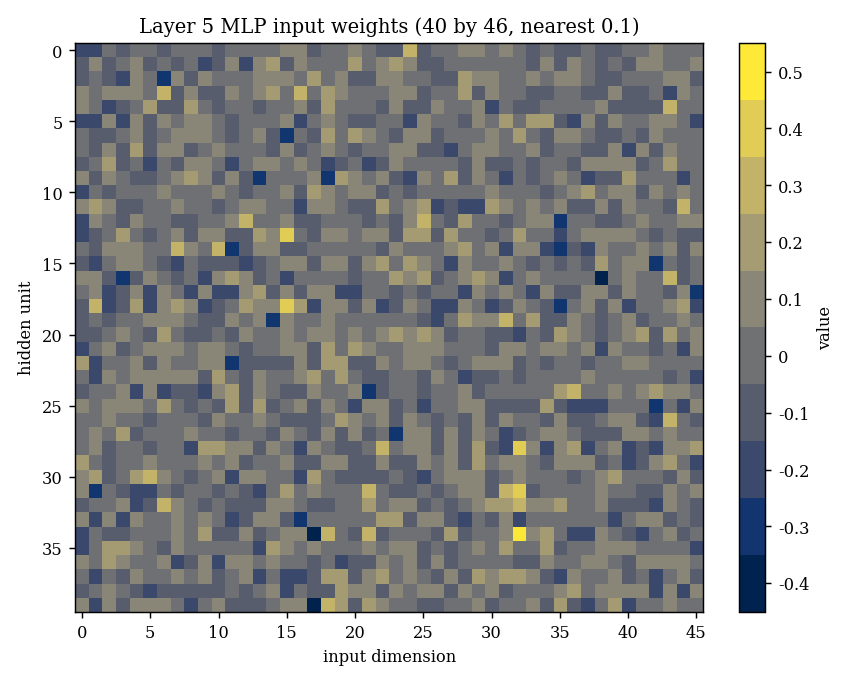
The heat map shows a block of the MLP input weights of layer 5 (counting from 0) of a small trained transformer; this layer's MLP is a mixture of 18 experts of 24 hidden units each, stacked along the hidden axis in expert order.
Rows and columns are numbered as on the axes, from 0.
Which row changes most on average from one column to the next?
18
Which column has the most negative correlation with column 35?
4
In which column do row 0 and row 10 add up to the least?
0
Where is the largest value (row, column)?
34, 32
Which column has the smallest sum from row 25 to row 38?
42
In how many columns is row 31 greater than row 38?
15
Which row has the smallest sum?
17
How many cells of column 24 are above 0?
21
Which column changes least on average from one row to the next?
29
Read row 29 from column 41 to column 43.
-0.1 0.1 0.2
